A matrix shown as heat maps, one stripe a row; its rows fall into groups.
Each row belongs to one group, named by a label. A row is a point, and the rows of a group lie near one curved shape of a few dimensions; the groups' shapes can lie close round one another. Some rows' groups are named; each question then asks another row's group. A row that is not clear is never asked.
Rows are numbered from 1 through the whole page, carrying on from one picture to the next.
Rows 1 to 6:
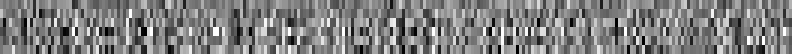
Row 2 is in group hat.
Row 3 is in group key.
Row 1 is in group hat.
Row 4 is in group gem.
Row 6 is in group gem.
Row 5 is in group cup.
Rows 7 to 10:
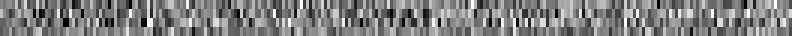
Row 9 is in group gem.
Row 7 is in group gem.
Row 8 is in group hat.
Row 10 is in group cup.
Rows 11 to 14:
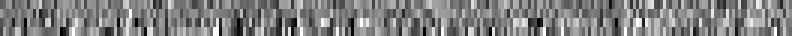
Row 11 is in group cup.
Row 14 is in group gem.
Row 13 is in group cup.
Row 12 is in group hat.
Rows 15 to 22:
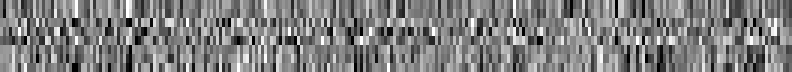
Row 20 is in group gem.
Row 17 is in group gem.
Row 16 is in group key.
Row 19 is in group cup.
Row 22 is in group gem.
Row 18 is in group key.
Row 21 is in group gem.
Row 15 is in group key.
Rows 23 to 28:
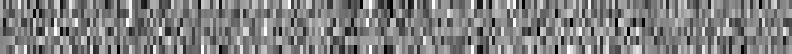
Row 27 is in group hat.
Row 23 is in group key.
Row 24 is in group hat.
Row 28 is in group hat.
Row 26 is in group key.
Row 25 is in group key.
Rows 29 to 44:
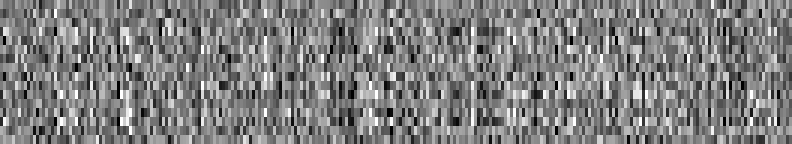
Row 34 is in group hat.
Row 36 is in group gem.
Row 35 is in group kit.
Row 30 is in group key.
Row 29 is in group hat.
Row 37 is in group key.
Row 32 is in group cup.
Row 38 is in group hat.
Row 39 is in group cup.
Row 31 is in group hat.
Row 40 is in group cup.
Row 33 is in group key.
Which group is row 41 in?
key
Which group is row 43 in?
hat
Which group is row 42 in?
cup
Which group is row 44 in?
gem
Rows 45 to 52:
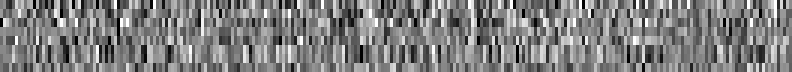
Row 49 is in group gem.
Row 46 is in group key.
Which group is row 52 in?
cup
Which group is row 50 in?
gem
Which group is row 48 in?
hat
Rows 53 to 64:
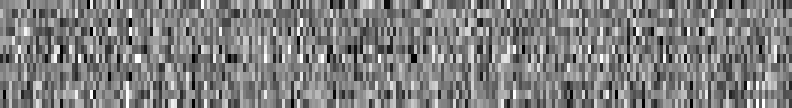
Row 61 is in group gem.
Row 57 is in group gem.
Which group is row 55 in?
gem
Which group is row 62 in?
cup
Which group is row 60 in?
hat
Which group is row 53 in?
hat
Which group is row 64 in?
cup
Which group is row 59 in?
kit
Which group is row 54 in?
hat
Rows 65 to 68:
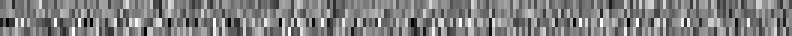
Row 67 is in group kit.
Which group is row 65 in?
cup
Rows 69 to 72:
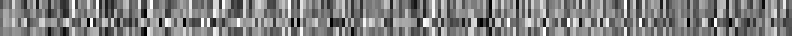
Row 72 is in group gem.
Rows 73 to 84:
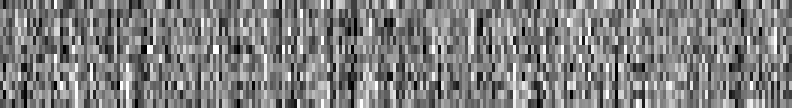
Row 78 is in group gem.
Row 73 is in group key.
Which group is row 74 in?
gem
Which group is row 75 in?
hat
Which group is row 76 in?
key
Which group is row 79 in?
key
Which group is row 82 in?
cup
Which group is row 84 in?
cup
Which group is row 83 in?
key
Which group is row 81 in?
key
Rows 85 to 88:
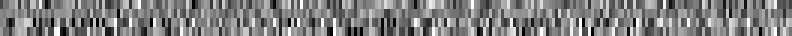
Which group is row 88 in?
key
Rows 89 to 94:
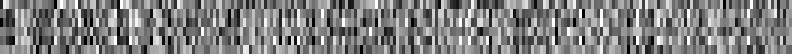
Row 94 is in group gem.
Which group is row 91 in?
kit
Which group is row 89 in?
cup
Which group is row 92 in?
hat
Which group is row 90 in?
kit
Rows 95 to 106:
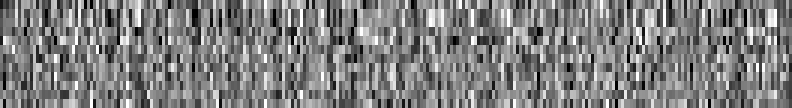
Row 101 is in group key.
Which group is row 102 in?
cup
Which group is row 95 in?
kit
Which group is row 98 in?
cup
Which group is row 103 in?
key
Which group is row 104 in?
key
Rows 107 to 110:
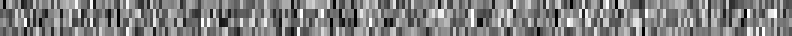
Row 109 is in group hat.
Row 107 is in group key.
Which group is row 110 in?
cup
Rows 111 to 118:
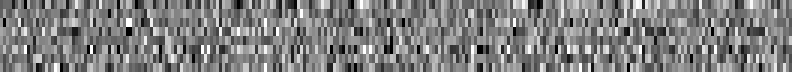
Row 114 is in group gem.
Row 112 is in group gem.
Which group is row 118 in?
key
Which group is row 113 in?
key
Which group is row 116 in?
hat
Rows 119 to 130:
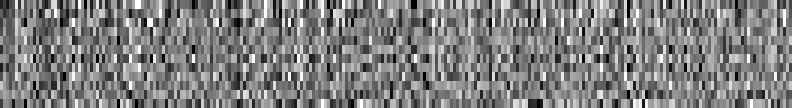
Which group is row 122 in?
kit
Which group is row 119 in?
kit
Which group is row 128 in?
hat
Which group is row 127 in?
gem
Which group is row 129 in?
gem
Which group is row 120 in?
key
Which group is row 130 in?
cup
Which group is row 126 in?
kit
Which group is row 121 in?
gem
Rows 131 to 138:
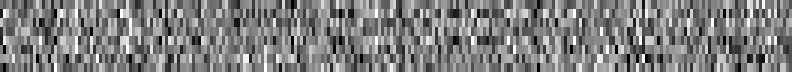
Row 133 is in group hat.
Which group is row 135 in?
cup
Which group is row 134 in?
kit
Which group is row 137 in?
gem
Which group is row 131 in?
cup
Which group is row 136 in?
key
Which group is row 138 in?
key
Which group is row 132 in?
cup
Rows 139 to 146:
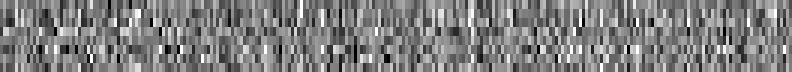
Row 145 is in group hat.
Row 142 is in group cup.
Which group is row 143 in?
hat
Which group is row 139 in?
gem
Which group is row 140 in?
kit
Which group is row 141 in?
kit
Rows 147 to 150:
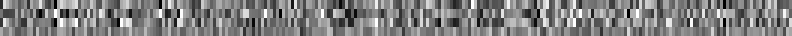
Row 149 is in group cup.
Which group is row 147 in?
cup
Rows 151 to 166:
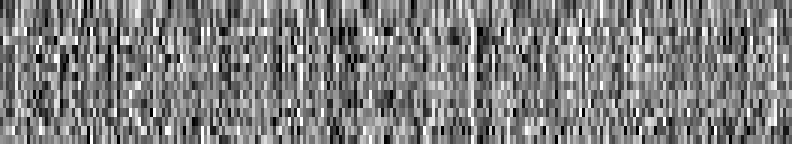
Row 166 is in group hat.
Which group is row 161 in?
hat
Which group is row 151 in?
kit
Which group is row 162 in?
key
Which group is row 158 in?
gem
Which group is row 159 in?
gem
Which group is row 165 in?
hat
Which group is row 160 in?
kit
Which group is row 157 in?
key
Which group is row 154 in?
hat
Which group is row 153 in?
kit
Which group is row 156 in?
gem
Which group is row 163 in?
kit
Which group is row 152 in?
kit
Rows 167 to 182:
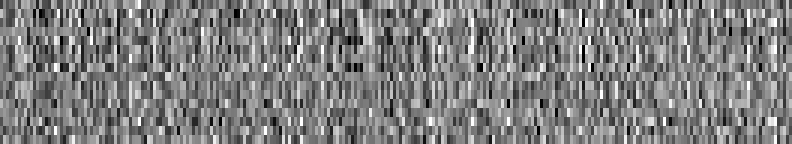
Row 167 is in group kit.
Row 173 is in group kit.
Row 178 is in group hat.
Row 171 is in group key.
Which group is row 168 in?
hat
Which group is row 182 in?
gem
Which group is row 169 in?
kit
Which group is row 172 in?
kit
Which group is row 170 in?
hat
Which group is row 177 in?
kit
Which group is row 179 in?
hat
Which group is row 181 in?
key
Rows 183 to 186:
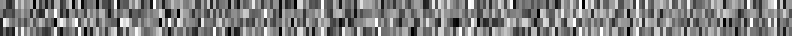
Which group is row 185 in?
cup
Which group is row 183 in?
kit
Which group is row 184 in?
key
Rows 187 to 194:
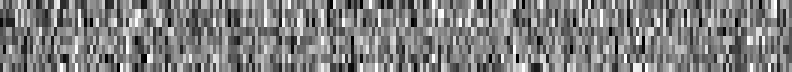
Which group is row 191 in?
cup
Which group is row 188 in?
kit
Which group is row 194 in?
cup
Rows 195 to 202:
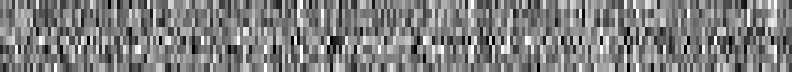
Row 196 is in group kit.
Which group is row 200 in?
kit
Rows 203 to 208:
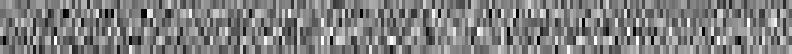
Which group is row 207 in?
key
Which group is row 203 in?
hat
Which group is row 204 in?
gem
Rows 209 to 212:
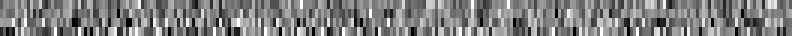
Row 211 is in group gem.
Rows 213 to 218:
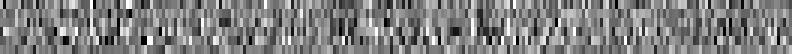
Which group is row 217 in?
gem
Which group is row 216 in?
cup
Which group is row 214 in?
gem
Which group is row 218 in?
hat
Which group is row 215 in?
hat
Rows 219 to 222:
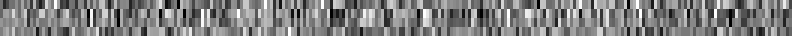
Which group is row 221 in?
hat
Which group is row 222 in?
gem
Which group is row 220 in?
hat
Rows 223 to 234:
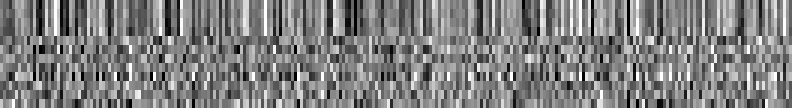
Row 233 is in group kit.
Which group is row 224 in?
key
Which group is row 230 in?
hat
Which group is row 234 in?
gem
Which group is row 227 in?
cup
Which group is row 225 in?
key
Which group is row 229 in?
hat
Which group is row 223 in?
key
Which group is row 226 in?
key
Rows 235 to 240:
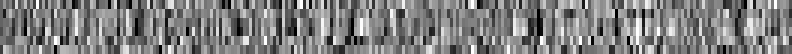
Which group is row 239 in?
key
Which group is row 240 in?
cup
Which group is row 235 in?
gem
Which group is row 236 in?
key
